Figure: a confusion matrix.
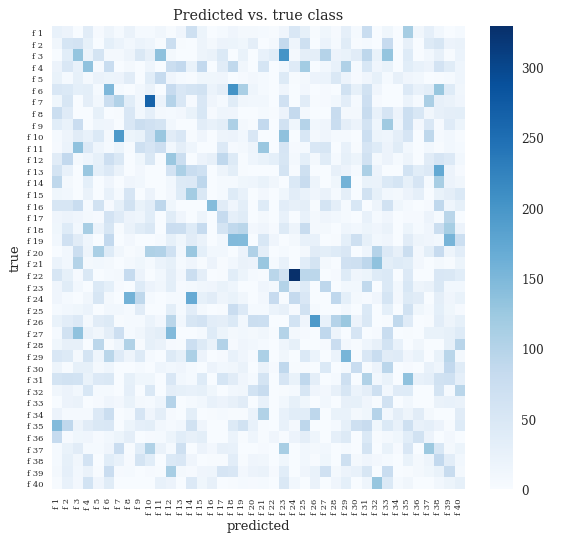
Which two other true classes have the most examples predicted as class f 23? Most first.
f 3, f 10
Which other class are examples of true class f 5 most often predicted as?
f 11
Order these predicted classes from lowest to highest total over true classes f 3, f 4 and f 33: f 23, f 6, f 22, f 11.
f 22, f 6, f 11, f 23
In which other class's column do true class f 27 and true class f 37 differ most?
f 12
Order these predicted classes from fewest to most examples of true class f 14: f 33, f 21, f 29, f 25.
f 21, f 33, f 25, f 29
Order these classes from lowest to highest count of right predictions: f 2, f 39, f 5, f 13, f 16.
f 5, f 2, f 39, f 13, f 16
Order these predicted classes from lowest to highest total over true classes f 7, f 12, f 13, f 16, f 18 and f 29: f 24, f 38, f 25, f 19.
f 24, f 19, f 25, f 38
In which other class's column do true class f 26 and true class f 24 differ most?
f 8
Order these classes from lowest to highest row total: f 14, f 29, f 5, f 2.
f 5, f 2, f 14, f 29
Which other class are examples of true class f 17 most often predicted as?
f 39
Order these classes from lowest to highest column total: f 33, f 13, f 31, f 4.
f 13, f 4, f 33, f 31
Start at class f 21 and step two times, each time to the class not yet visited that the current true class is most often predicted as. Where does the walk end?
f 40
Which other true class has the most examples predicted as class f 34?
f 26
